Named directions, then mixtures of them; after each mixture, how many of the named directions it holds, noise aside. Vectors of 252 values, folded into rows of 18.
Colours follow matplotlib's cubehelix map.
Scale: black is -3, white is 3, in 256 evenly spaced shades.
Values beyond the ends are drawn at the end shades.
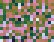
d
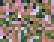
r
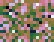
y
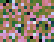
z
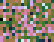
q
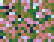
three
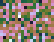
three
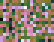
one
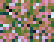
two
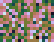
three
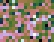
three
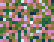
two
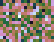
one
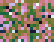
one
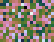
three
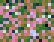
two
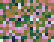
one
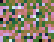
four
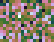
two
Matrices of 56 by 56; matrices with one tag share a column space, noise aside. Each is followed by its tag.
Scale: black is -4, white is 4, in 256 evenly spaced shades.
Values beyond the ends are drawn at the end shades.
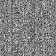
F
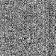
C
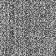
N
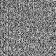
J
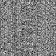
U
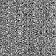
N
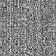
J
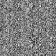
J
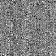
F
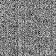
N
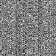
N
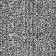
F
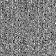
J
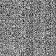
N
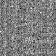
J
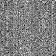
F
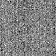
U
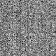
F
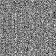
F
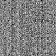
N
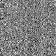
J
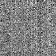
U
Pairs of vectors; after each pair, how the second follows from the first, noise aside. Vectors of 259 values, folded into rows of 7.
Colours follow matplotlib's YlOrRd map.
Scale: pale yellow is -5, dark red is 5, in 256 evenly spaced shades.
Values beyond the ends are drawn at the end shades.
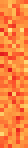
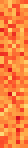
copied.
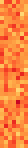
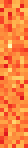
reversed, negated.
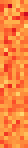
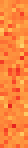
wrapped around, partly zeroed.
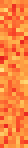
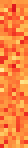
copied.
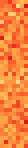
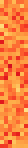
reversed, negated.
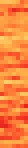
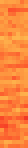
shrunk.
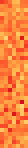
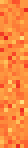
negated, partly zeroed.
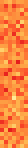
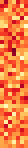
reversed, negated, scaled up.
